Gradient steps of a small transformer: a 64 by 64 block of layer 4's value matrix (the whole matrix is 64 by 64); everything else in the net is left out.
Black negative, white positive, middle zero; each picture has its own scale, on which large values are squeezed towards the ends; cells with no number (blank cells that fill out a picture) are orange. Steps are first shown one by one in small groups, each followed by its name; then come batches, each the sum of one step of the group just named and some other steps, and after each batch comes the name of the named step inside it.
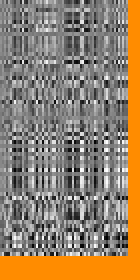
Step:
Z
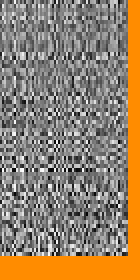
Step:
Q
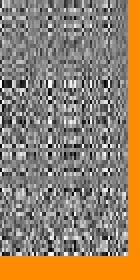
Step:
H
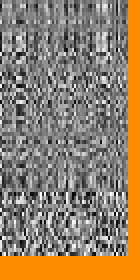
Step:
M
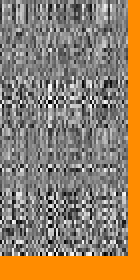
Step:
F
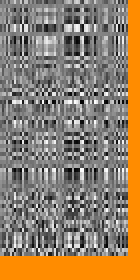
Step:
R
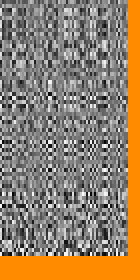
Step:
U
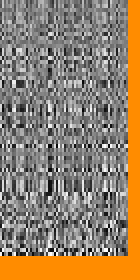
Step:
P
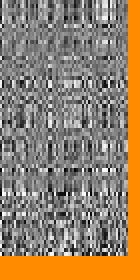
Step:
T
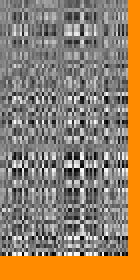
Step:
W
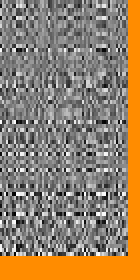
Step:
F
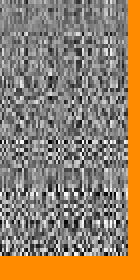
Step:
W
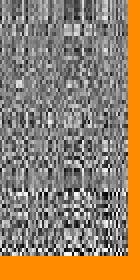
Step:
T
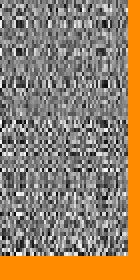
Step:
H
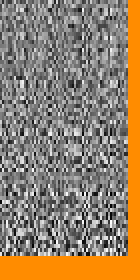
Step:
Q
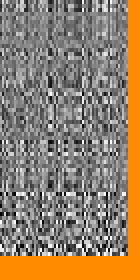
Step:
P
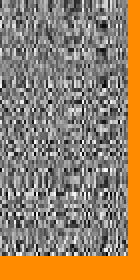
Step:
T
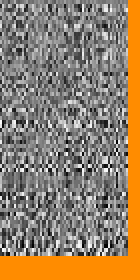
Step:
R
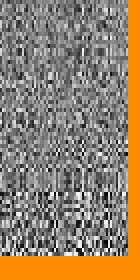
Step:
F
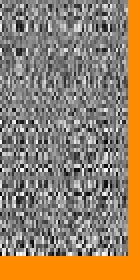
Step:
W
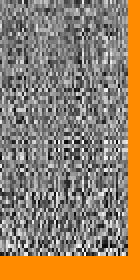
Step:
Z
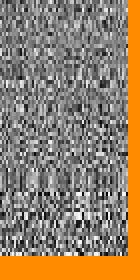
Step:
F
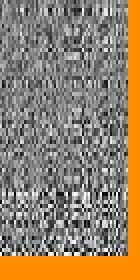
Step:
T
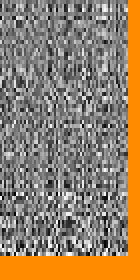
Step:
P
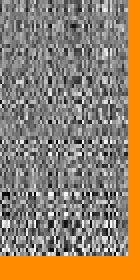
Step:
M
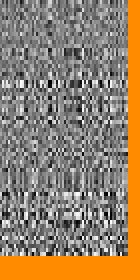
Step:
P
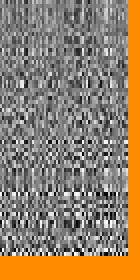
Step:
W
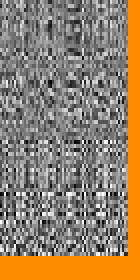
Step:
R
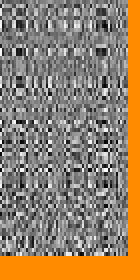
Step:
U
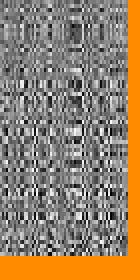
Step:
Z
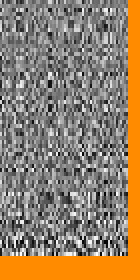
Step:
W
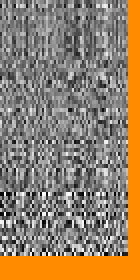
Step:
M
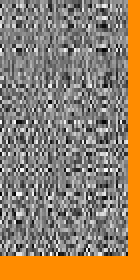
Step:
F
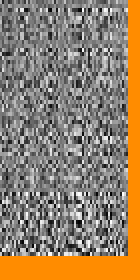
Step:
U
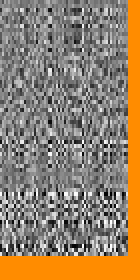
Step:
Z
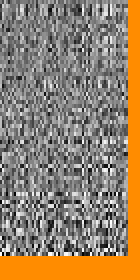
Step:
T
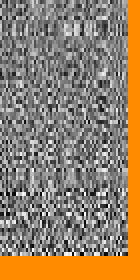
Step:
U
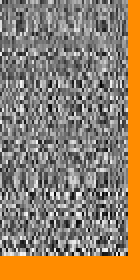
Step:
M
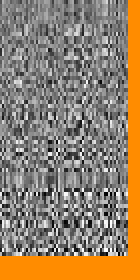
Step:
P
